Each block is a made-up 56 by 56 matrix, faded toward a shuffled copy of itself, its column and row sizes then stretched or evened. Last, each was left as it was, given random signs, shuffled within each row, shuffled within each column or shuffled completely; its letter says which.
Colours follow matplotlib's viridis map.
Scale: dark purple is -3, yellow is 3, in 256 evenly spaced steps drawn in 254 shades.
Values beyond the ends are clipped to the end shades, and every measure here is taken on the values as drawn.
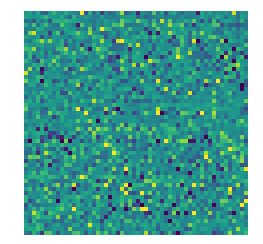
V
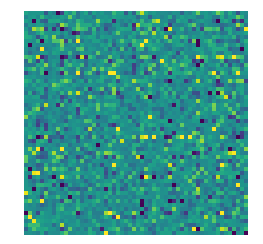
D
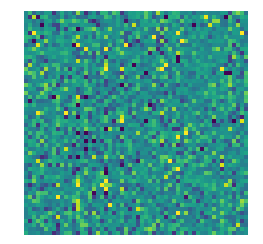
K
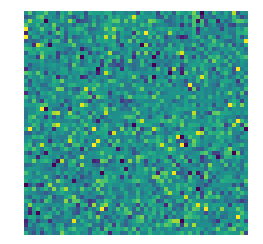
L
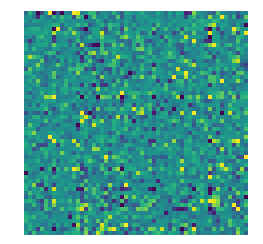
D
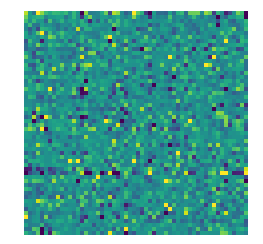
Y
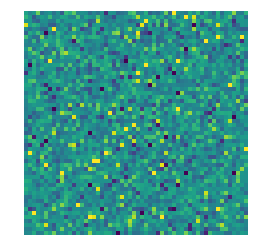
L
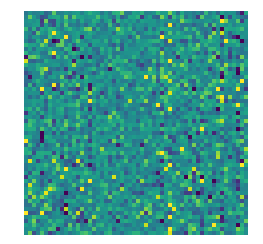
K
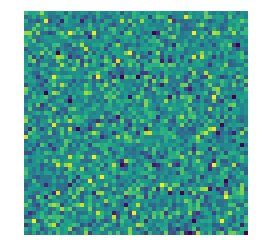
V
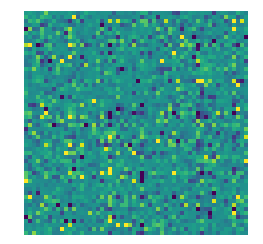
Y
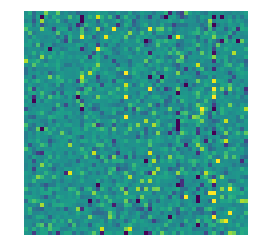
K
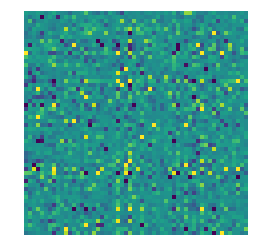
Y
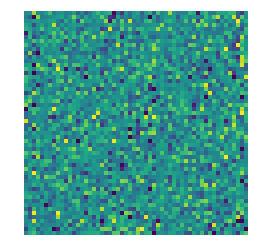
K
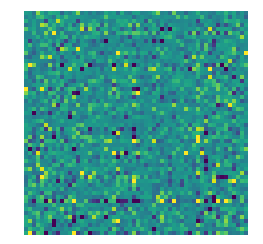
Y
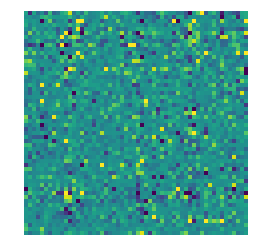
D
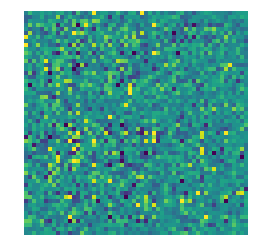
D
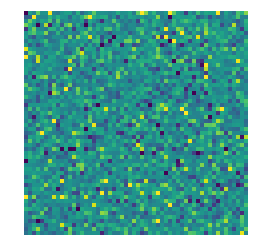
L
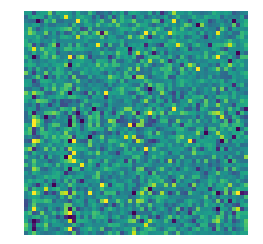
Y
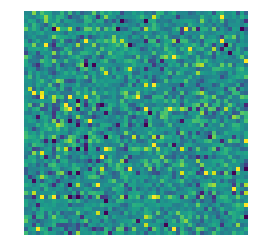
D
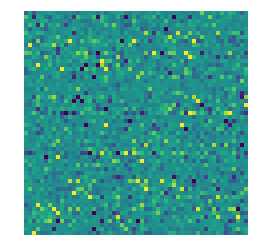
V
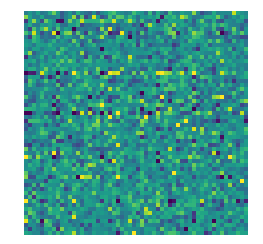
D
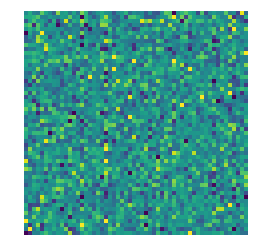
K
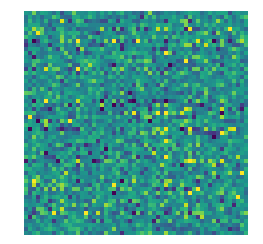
Y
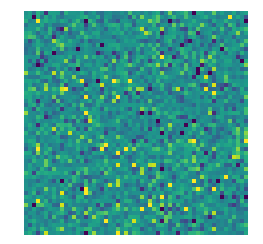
K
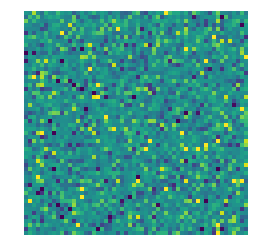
L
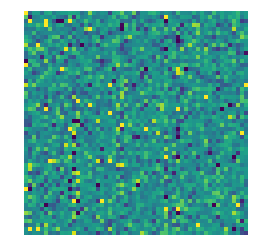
K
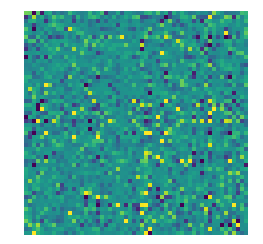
Y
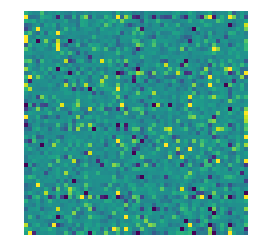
Y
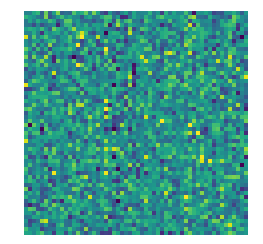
K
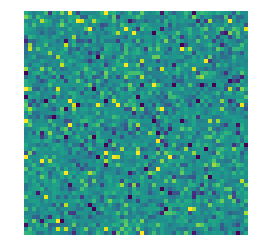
L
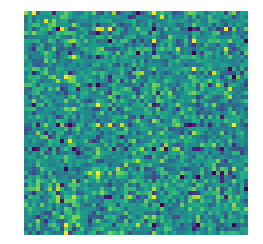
Y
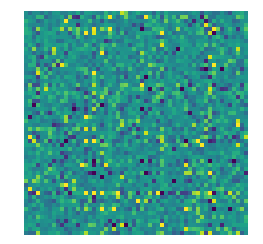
D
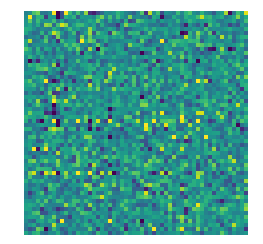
D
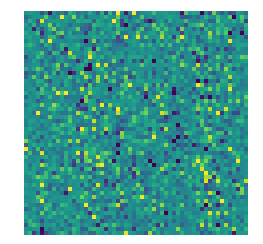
K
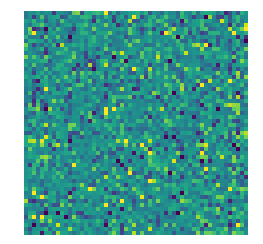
K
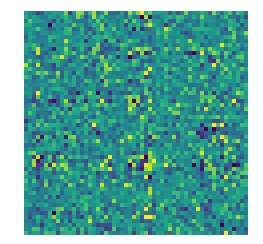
D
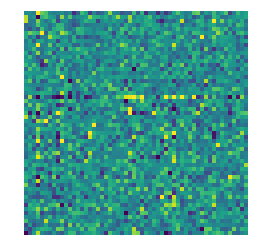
D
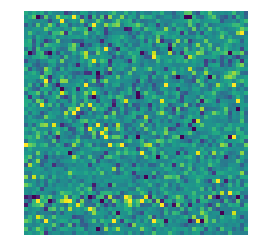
V
